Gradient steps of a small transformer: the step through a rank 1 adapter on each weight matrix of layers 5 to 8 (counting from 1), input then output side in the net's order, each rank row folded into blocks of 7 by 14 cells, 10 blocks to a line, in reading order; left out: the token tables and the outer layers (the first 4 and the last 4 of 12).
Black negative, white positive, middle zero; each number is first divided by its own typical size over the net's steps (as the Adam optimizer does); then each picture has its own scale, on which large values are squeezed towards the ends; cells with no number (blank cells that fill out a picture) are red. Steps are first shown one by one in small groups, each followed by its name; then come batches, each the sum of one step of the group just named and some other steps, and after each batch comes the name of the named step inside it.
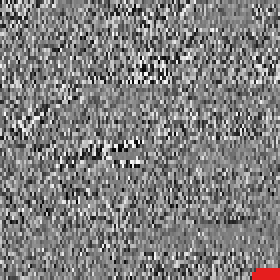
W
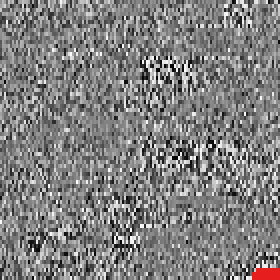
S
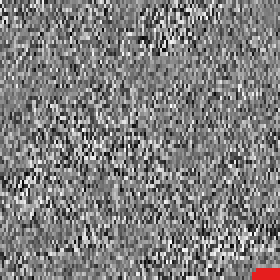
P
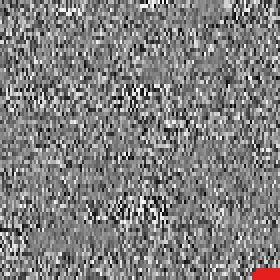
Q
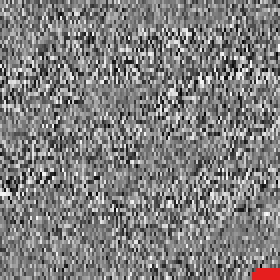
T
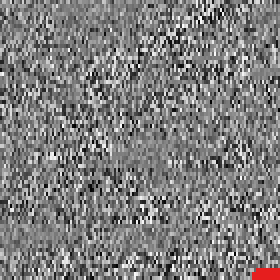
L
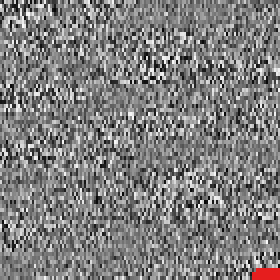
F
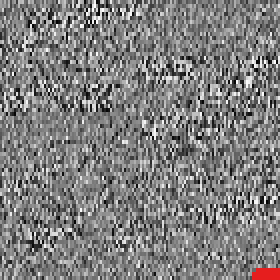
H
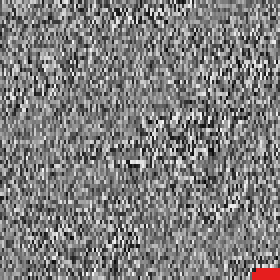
H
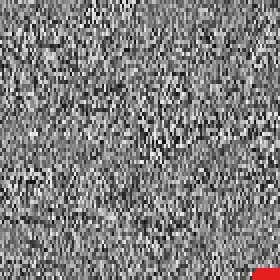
H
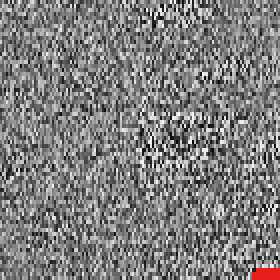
W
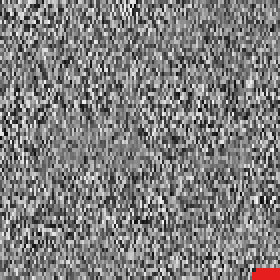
H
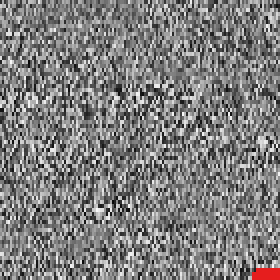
T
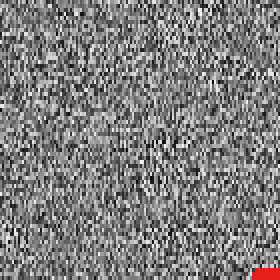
T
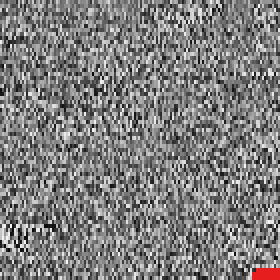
L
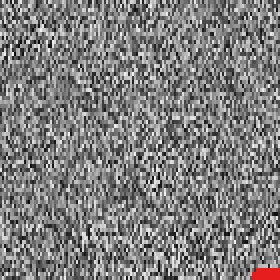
W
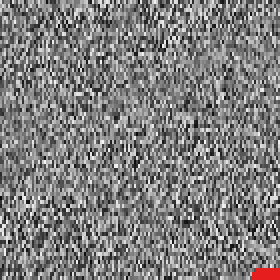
P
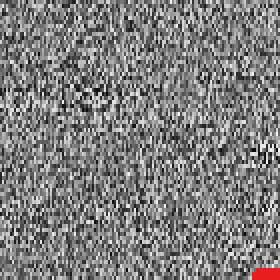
L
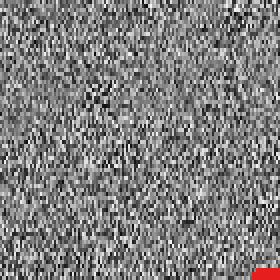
P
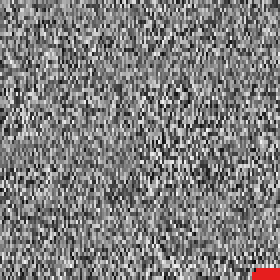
L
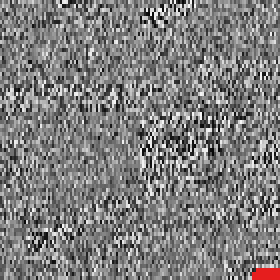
H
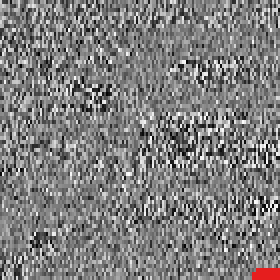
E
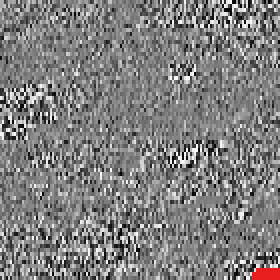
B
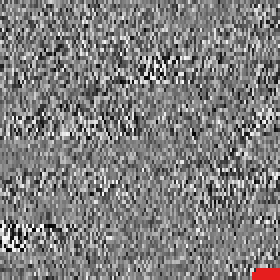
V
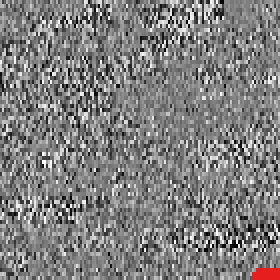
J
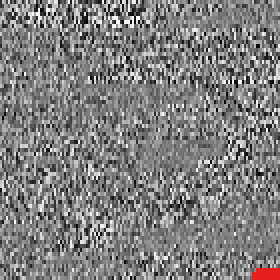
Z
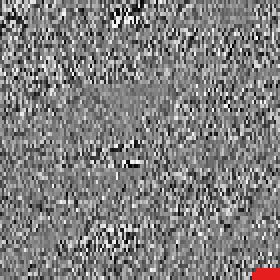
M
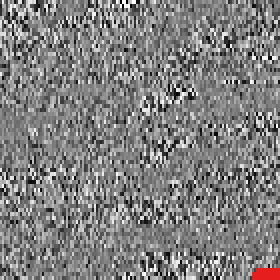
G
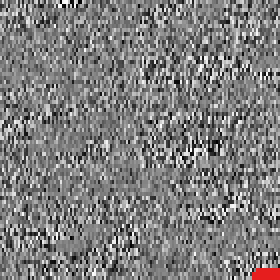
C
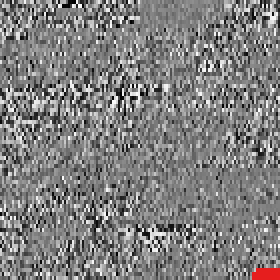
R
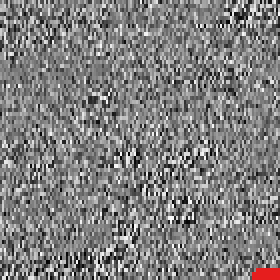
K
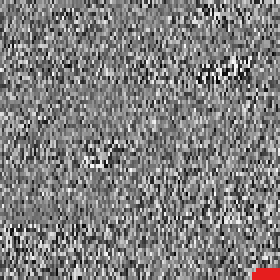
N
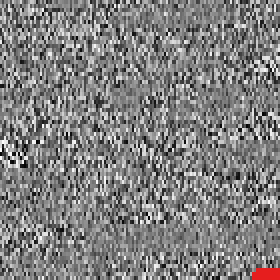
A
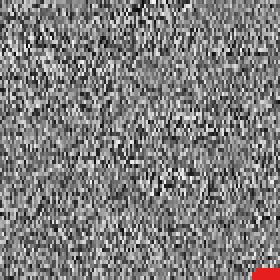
M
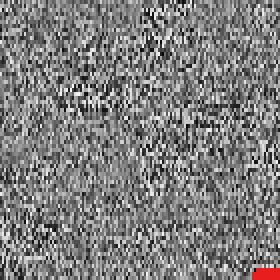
V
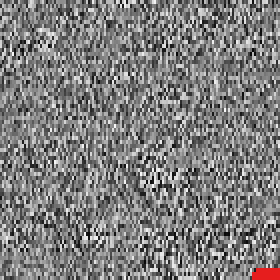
G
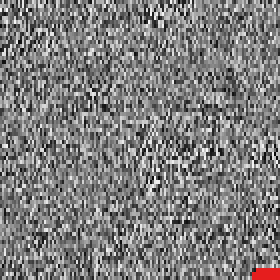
K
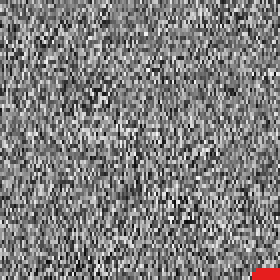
K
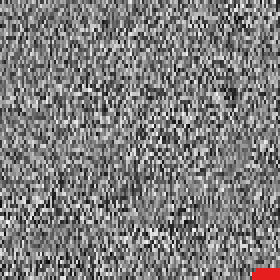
K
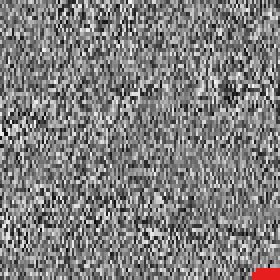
R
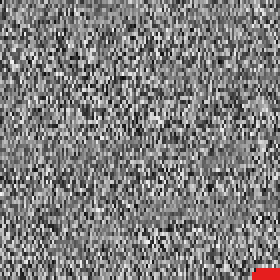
V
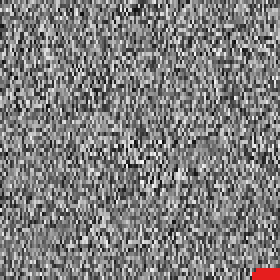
M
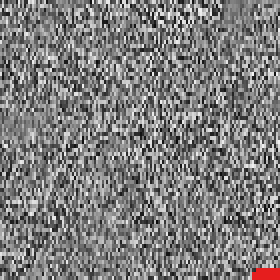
G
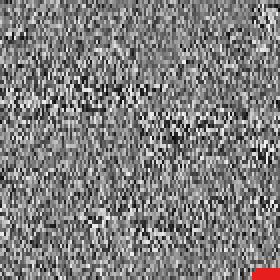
E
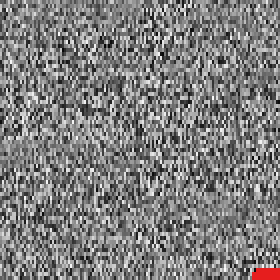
V
